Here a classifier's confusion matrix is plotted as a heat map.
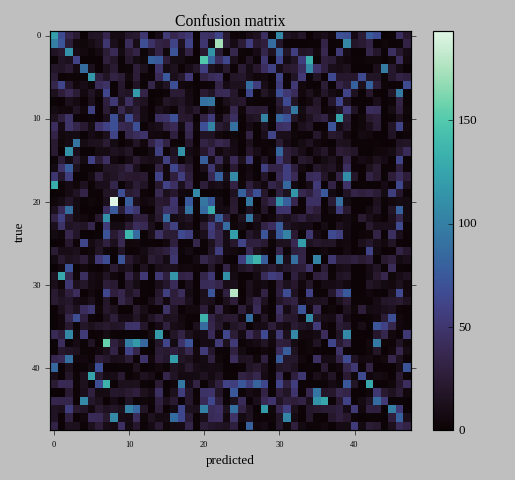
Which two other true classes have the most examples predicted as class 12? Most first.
37, 1
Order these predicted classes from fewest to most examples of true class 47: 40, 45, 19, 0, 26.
19, 45, 0, 40, 26
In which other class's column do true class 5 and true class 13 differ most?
3
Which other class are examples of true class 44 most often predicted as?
36
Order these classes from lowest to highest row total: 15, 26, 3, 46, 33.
26, 33, 15, 46, 3
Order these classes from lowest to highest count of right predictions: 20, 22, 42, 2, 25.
25, 22, 20, 2, 42
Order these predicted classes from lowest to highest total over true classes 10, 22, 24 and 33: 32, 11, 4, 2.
4, 32, 2, 11
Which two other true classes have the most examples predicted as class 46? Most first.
7, 21
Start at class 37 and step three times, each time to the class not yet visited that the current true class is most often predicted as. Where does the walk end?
21
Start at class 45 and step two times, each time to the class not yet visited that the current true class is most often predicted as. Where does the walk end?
2
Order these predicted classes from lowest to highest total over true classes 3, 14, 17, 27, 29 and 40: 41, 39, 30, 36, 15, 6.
41, 15, 36, 6, 39, 30
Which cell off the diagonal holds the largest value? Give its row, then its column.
20, 8
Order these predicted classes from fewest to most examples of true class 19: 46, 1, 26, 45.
1, 46, 26, 45
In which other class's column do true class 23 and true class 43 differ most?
35
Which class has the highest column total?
30
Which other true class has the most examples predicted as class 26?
27
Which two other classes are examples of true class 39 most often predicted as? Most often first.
16, 2
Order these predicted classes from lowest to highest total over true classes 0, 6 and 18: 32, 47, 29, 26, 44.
44, 29, 32, 47, 26
